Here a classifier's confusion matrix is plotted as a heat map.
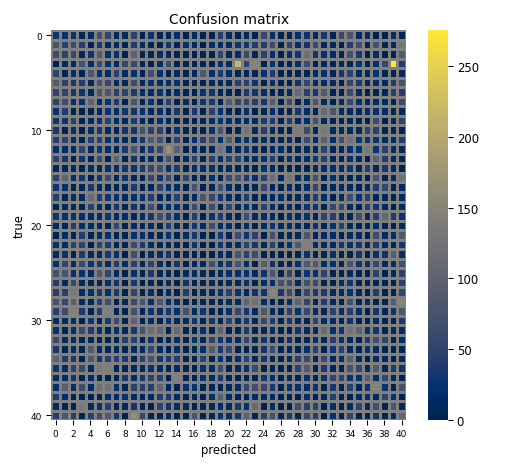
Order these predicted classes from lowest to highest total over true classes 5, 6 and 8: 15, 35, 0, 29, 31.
15, 35, 29, 0, 31
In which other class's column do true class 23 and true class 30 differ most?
39
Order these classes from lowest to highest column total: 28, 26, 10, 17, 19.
26, 17, 10, 28, 19
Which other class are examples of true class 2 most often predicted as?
29
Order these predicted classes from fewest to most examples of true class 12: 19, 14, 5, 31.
5, 31, 14, 19
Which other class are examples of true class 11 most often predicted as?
34
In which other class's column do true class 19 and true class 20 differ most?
38
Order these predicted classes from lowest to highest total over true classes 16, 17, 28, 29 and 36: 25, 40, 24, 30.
25, 30, 24, 40
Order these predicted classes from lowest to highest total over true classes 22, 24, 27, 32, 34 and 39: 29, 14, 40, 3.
14, 40, 3, 29
